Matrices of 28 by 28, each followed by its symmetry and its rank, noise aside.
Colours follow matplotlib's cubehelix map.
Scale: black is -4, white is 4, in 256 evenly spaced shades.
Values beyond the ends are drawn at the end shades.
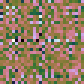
no symmetry, rank four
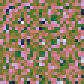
symmetric, rank five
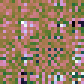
symmetric, rank three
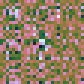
no symmetry, rank three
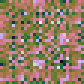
symmetric, rank four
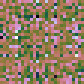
antisymmetric, rank four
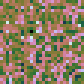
symmetric, rank four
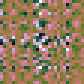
no symmetry, rank three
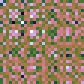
symmetric, rank three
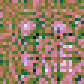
symmetric, rank five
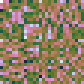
symmetric, rank four
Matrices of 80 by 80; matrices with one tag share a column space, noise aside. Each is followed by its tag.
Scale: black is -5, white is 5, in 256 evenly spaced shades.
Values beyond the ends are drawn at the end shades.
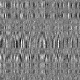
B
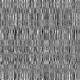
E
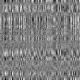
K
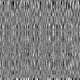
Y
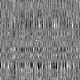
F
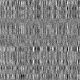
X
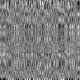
Y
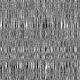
F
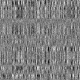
X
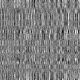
E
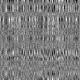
K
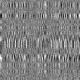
B
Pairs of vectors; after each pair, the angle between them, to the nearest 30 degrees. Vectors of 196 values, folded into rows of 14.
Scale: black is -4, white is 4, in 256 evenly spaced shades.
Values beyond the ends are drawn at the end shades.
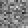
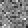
120 degrees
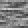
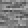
30 degrees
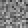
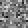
120 degrees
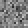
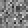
30 degrees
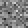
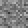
30 degrees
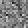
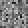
60 degrees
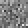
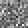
30 degrees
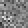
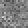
30 degrees
